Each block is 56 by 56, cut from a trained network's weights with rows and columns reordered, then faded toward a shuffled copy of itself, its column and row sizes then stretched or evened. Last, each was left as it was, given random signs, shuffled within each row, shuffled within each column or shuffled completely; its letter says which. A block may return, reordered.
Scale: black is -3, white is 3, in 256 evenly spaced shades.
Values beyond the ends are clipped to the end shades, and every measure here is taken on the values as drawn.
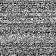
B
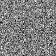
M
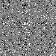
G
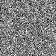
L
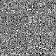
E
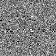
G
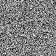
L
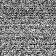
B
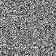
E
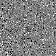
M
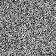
L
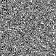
M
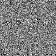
G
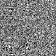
E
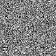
G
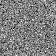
L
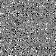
G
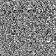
E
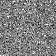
B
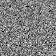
B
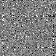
G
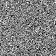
L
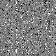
M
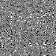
G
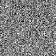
E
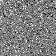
L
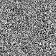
G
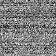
E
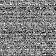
B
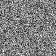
L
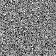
M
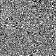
G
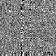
E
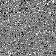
B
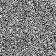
M
